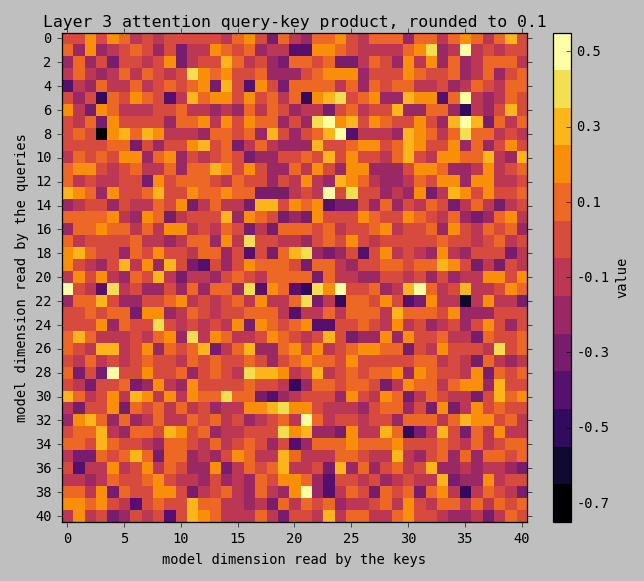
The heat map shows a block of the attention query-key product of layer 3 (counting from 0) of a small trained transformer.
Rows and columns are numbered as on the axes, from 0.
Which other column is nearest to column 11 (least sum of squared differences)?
12
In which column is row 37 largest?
33
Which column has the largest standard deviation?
35
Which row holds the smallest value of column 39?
18
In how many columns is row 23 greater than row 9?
11
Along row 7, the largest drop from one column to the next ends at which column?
37
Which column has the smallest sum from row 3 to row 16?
19
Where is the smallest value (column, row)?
3, 8
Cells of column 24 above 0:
11
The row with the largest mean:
7
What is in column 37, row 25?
0.1
